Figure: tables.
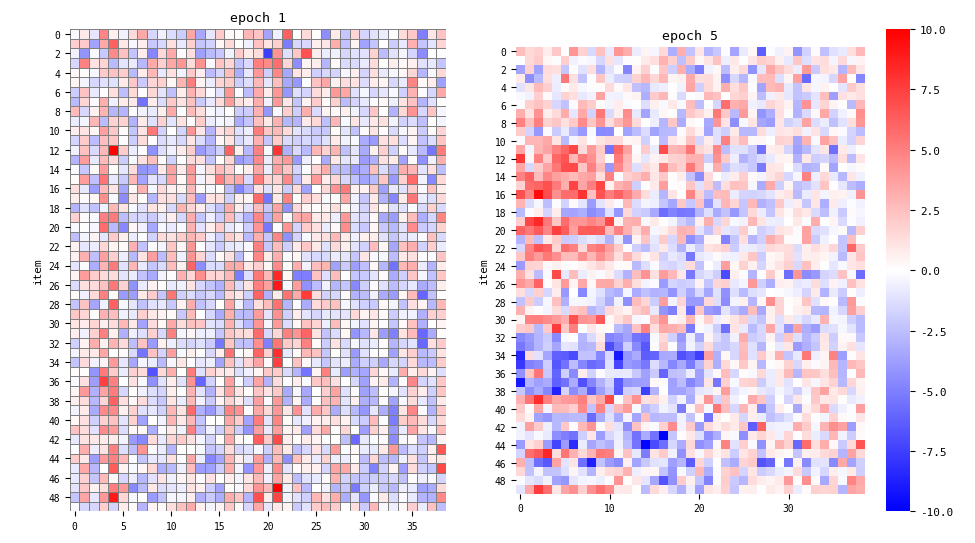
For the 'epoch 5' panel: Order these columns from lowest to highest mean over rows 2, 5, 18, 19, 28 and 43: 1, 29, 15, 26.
15, 26, 29, 1
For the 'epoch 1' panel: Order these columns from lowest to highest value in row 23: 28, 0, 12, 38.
28, 0, 38, 12
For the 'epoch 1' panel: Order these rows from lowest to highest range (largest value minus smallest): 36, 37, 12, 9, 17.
9, 37, 17, 36, 12
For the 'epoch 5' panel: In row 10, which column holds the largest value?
23
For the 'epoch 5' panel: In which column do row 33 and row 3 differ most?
14
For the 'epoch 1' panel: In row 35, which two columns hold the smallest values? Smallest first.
8, 24
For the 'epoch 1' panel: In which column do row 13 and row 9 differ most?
22
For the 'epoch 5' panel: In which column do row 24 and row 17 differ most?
0
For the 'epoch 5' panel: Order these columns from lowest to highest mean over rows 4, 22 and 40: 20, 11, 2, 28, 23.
20, 28, 11, 23, 2
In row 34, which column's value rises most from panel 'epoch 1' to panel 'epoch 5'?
32
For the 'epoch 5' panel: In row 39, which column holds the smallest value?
19
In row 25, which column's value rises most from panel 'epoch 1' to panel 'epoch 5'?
17
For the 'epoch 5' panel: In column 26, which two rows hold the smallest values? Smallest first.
42, 2
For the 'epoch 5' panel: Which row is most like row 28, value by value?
21
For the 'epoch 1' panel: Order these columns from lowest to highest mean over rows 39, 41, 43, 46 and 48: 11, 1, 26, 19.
11, 26, 1, 19
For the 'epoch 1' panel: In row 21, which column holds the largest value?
21
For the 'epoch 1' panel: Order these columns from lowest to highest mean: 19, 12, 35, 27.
27, 35, 12, 19
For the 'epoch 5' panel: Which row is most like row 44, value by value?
36
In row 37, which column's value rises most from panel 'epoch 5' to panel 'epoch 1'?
4
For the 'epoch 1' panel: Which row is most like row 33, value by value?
42
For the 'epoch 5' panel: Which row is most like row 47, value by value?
17
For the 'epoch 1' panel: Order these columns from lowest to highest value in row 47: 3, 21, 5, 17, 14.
14, 17, 3, 5, 21
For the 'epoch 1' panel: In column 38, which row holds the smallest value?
5
